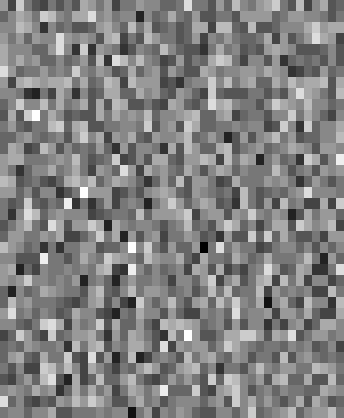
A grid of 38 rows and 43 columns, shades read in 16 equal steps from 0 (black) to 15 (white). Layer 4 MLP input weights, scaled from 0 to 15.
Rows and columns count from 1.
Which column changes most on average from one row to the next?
15
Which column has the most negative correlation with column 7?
1
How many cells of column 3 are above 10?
4
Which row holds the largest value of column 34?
25
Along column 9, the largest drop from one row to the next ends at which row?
35
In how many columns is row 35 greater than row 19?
20
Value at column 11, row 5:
12
